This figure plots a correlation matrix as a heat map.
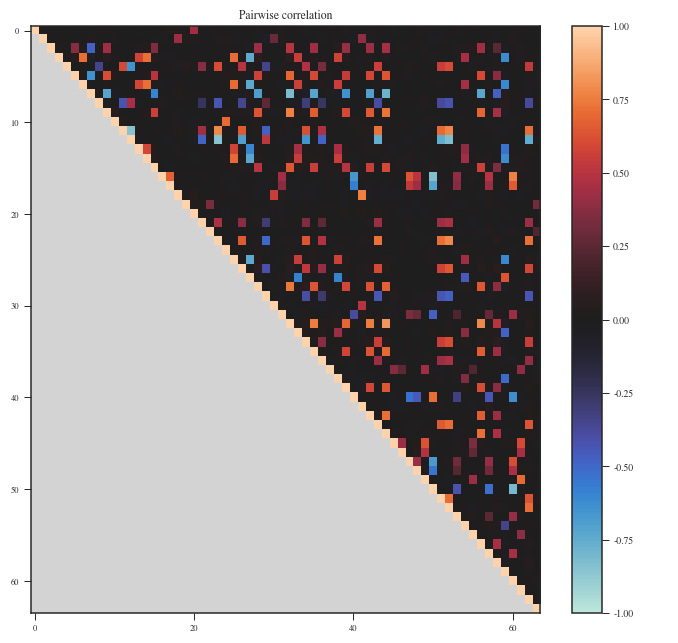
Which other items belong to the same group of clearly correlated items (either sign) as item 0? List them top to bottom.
20
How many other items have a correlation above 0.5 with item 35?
9
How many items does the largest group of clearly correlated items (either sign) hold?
14
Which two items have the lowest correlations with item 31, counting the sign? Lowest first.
50, 40
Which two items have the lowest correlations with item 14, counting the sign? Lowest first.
27, 59
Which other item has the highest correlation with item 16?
60
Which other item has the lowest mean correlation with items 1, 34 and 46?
12
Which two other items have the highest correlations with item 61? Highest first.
49, 45
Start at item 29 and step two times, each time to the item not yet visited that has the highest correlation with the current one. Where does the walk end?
8
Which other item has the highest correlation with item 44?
32
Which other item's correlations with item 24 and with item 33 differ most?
10
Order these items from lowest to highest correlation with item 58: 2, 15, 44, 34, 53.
53, 34, 2, 15, 44
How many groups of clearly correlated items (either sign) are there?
9
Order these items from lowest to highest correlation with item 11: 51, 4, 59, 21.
59, 21, 4, 51
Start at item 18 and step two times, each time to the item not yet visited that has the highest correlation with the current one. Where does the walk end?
30
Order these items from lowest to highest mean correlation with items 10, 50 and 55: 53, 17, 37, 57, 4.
17, 57, 53, 4, 37
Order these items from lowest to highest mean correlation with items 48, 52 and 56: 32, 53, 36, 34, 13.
13, 53, 36, 34, 32
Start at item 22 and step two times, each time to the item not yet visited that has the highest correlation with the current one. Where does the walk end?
63
